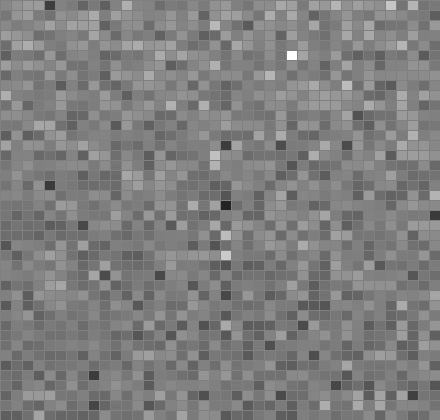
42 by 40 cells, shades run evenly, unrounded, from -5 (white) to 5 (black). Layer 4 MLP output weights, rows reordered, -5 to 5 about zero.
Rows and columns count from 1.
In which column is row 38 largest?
9
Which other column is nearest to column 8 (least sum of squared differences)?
7
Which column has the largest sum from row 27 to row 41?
38
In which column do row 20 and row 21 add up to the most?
21
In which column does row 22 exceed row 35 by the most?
40
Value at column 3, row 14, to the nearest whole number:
1
